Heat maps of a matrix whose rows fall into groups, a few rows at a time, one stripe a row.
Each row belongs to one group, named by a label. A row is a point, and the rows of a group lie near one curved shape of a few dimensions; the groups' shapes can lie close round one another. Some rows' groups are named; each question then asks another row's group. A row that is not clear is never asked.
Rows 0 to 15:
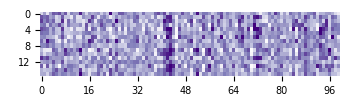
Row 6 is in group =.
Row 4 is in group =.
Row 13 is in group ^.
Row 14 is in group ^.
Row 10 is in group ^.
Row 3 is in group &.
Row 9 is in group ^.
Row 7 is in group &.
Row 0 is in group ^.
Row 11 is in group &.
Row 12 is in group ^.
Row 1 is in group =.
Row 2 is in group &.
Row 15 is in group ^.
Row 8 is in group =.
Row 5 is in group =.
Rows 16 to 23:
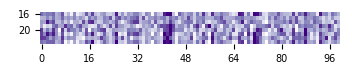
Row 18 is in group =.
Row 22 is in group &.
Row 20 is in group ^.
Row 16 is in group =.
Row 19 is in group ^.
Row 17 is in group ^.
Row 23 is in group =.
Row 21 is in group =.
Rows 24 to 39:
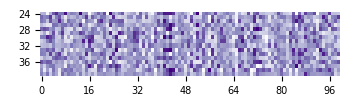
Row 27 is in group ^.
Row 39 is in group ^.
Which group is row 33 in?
=
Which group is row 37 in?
&
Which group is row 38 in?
^
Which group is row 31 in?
=
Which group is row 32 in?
^
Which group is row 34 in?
&
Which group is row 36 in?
&
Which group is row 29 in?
^
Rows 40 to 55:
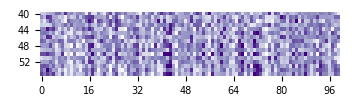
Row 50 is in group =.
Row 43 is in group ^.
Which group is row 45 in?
=
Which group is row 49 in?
^
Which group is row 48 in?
=
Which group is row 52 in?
=
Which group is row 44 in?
=
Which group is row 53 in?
=
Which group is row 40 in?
^
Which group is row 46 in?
&
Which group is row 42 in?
&
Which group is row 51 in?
^
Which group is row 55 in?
=
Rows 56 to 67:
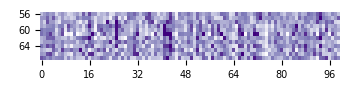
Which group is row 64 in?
=
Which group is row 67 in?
&
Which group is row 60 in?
&
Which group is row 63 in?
^
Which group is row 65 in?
^
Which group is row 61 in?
=
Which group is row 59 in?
&
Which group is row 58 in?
^
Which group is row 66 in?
=
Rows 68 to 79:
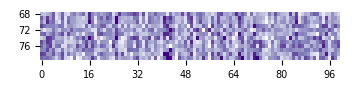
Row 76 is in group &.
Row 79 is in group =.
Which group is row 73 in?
&
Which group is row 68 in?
^
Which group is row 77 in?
=
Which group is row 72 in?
^
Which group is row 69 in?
&
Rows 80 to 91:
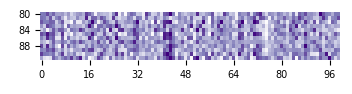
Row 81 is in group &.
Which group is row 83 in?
&
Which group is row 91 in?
^
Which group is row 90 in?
&
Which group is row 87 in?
^
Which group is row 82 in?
=
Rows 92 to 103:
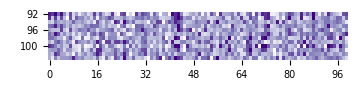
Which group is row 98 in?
=
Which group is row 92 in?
=
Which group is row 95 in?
=
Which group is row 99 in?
&
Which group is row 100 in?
=
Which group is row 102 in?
&
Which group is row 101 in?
=
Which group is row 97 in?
&
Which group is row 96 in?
^
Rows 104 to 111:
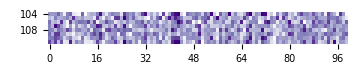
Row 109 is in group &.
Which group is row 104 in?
=
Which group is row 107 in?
&
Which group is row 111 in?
&
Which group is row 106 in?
^
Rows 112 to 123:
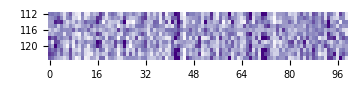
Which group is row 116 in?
^
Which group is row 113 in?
=
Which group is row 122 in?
&
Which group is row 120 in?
&
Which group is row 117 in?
=
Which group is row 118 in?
&
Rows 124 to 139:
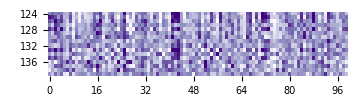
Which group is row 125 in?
=
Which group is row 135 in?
=
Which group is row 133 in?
=
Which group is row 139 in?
^
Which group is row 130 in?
&
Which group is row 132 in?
^
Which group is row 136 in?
^
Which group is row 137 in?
=
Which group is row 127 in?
&
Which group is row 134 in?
^
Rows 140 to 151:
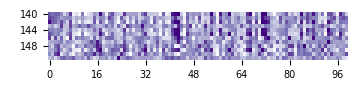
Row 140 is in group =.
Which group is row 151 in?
^
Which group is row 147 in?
=
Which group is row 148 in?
&
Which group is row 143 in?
^
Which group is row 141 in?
&
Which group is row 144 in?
=
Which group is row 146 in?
^
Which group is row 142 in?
=
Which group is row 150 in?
&
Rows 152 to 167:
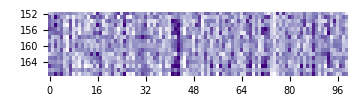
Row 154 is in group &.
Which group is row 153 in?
&
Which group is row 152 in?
^
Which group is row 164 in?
=
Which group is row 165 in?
=
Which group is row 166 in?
^
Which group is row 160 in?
^
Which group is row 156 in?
=
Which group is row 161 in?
^
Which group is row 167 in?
=
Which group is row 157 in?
=
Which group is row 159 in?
^
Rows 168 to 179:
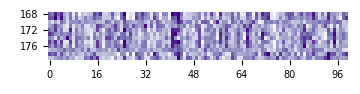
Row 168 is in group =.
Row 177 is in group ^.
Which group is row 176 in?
&
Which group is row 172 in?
&
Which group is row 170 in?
^
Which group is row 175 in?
&
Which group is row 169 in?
=
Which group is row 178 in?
=
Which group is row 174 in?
&
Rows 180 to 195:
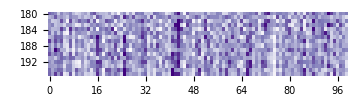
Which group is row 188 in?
^
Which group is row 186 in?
=
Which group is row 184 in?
^
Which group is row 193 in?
=
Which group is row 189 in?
&
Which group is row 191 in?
^
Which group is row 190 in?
&
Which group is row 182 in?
^
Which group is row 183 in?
=
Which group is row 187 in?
&
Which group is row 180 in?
=
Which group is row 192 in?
=
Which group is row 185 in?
^
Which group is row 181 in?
^
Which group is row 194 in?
&
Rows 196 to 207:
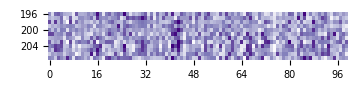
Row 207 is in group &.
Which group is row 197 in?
^
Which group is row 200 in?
^
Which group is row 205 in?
=
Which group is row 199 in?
^
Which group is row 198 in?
^
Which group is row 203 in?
^
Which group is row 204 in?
=
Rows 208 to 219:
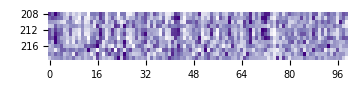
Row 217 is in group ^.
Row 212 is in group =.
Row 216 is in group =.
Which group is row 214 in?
&
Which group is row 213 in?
=
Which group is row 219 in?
^
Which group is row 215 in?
&
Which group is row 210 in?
=
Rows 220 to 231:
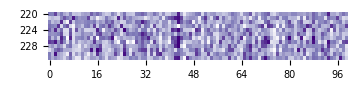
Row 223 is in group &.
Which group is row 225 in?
^
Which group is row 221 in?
^
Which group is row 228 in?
=
